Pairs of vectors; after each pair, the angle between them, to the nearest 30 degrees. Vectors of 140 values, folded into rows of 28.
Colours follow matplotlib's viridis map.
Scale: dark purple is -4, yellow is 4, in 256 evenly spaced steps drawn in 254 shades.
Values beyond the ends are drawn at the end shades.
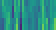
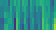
60 degrees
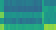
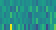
90 degrees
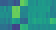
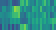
30 degrees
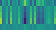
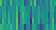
120 degrees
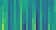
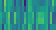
120 degrees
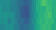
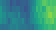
30 degrees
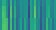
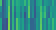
150 degrees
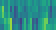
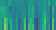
60 degrees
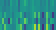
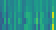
120 degrees
